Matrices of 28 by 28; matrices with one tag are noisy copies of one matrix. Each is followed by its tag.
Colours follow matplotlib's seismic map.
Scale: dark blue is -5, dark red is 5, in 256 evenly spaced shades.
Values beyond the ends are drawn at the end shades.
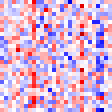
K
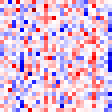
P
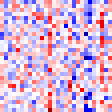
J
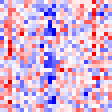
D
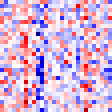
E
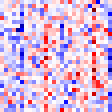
P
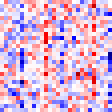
P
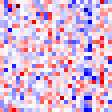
J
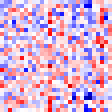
J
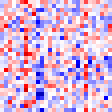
E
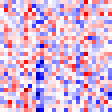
E
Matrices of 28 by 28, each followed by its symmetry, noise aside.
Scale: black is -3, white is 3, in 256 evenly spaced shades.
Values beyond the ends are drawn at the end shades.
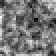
symmetric across the other diagonal.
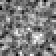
symmetric.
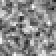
symmetric across the other diagonal.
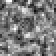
no symmetry.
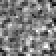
symmetric.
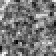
no symmetry.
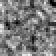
symmetric across the other diagonal.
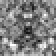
mirrored left to right.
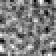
antisymmetric.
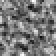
same after a half turn.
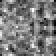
mirrored top to bottom.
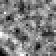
symmetric across the other diagonal.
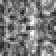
mirrored top to bottom.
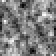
same after a half turn.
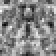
mirrored left to right.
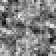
same after a half turn.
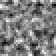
no symmetry.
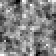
same after a half turn.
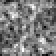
same after a half turn.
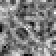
symmetric across the other diagonal.
